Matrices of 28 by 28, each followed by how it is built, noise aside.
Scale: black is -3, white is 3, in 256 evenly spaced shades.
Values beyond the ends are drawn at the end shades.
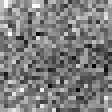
smooth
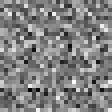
repeating columns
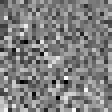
lower triangular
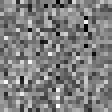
uneven columns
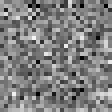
low rank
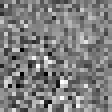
lower triangular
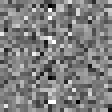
uneven columns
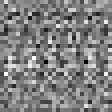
repeating columns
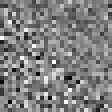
lower triangular
